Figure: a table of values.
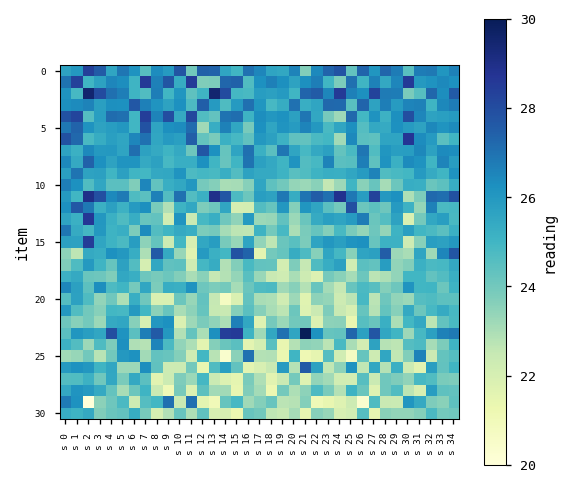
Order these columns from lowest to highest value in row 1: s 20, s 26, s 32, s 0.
s 26, s 20, s 32, s 0
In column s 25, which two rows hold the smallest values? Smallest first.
25, 22
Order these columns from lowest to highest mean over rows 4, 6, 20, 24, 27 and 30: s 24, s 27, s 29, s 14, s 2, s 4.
s 24, s 14, s 27, s 29, s 2, s 4
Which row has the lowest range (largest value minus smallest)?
9
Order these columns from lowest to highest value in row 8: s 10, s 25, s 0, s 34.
s 25, s 10, s 34, s 0
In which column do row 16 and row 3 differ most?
s 17
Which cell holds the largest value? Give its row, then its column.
23, s 21
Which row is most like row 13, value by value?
15
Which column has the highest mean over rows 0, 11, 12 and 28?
s 2
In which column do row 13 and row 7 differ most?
s 30
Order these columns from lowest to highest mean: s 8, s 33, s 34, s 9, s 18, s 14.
s 18, s 14, s 9, s 8, s 33, s 34
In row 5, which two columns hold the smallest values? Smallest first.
s 12, s 16
